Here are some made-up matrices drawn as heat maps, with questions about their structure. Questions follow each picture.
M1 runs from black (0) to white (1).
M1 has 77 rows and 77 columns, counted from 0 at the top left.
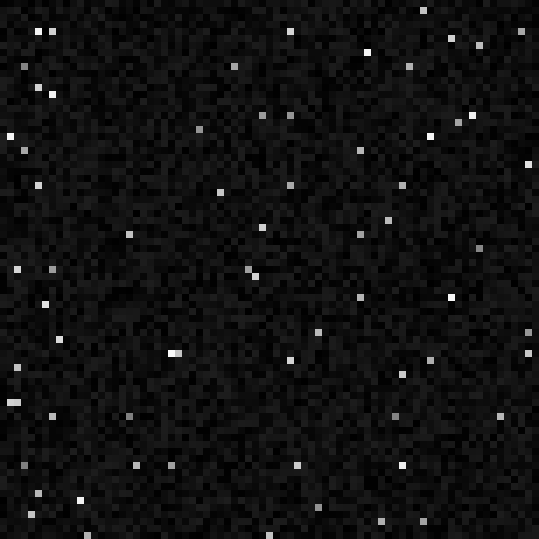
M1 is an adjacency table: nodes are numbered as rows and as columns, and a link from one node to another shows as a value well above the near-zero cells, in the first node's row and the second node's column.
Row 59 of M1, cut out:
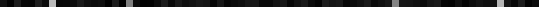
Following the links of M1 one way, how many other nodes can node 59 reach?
8
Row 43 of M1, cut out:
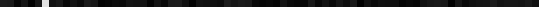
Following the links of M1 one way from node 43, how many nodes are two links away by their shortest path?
1
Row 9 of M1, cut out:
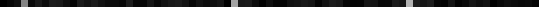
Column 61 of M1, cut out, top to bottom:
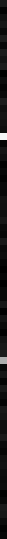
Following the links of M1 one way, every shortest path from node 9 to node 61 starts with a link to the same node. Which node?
node 33
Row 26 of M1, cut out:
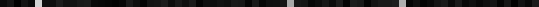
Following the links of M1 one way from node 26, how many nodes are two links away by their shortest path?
3
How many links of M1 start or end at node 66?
5
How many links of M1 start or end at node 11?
1
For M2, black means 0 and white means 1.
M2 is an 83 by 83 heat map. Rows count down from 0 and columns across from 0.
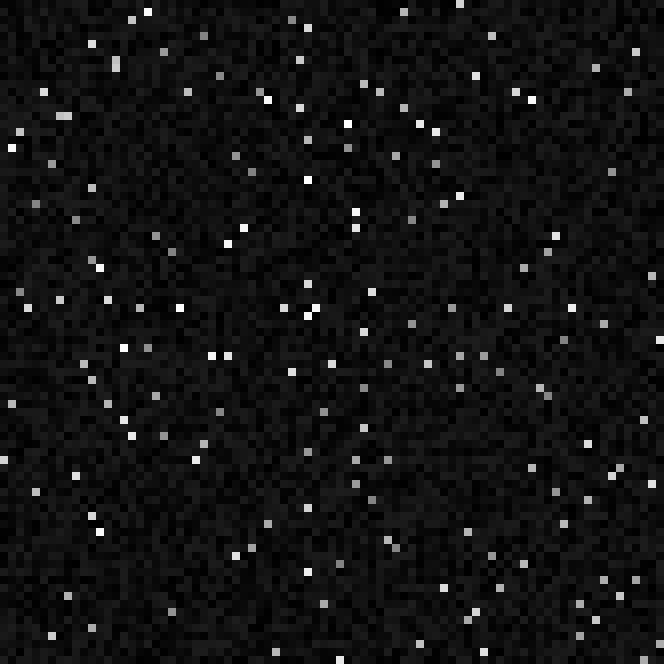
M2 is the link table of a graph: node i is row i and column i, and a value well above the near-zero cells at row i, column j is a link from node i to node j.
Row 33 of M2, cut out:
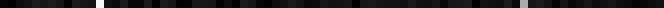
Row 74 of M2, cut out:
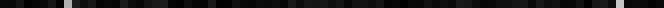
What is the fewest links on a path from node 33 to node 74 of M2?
5
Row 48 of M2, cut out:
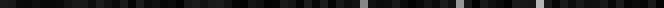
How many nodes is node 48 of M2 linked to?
3
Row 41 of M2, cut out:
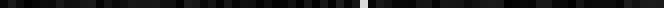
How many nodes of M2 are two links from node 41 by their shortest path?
3
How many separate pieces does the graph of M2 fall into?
5
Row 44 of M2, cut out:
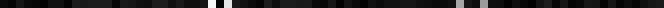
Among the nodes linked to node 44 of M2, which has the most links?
node 57
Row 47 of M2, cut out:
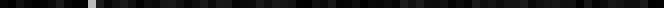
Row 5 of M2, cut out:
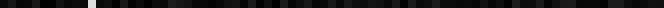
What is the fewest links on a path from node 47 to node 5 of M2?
2
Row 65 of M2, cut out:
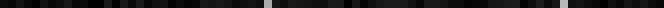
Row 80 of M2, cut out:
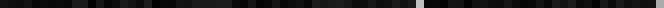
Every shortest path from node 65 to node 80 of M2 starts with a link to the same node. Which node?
node 70
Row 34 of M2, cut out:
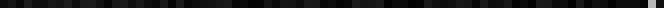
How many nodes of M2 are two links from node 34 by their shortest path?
1
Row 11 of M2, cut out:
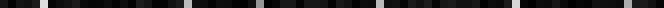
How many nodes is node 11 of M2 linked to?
6
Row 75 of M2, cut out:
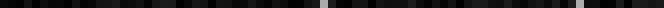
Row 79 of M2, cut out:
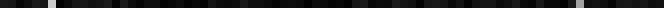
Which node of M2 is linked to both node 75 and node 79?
node 72
